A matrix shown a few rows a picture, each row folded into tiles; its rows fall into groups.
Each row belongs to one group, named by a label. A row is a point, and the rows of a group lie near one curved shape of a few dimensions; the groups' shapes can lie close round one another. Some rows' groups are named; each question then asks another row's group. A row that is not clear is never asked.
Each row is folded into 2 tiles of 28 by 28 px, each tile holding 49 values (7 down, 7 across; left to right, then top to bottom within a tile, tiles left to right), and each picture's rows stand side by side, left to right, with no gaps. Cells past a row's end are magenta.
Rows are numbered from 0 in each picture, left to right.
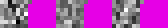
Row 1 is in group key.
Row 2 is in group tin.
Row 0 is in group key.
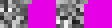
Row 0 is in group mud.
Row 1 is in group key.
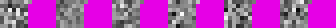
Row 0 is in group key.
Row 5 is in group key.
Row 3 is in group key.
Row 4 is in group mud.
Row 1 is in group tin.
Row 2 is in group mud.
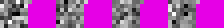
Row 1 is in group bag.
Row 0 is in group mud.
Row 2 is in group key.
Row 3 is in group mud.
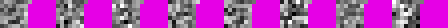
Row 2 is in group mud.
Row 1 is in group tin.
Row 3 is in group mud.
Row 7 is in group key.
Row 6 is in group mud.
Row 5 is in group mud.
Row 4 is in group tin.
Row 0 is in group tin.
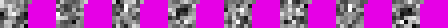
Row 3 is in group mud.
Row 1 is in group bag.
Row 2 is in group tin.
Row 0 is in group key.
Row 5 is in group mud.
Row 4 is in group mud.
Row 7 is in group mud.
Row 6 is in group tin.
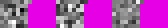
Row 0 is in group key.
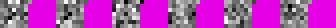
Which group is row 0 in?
key
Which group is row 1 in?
key
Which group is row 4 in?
key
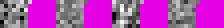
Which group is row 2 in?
key
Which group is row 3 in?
mud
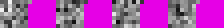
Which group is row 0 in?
mud
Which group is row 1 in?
tin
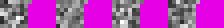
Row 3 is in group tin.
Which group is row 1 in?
tin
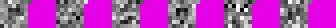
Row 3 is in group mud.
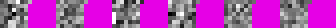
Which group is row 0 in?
key
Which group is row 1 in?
mud
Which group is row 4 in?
tin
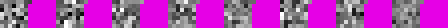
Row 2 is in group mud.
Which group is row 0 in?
mud
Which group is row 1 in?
key
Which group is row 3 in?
key
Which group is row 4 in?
tin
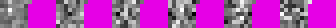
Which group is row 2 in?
key
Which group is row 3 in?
key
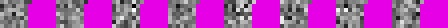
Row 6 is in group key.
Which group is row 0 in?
mud
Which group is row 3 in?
key
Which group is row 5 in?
key
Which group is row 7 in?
key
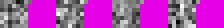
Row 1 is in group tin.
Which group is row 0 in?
tin
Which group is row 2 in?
key
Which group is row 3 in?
tin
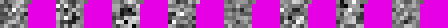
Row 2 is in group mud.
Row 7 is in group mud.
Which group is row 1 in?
mud
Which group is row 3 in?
key
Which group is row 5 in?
mud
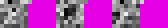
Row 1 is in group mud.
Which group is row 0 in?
key
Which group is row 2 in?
key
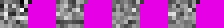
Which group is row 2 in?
tin
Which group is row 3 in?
tin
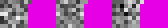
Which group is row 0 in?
tin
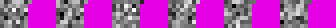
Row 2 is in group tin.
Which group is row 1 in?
key
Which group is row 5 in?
mud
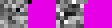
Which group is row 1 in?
mud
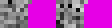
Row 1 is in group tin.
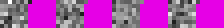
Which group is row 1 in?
key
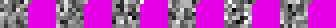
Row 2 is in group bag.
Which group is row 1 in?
mud
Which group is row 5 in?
key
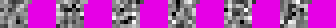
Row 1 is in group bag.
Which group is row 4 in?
tin
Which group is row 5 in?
key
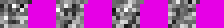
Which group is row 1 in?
mud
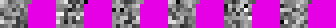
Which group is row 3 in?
key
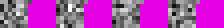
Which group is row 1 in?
tin
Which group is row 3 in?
tin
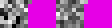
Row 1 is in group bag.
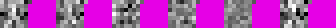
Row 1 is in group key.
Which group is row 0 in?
key
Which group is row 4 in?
mud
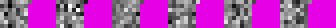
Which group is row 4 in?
key
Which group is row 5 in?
mud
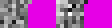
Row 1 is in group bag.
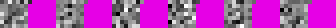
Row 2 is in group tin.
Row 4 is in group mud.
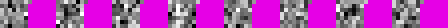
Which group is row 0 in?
key
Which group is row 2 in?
tin
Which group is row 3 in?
key
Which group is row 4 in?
tin
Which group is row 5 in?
mud
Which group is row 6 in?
mud
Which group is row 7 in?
key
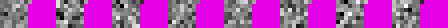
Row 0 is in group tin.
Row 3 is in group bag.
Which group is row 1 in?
key
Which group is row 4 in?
key
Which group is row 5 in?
key
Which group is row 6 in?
key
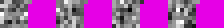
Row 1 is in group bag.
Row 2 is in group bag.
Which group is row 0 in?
bag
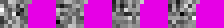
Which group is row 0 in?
bag
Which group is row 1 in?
tin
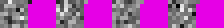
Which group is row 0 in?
bag
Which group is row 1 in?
mud
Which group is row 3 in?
tin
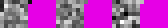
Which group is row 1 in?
key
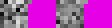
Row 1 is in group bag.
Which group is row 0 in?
bag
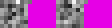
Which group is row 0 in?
key
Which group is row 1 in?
key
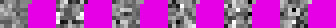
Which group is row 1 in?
bag
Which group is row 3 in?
tin
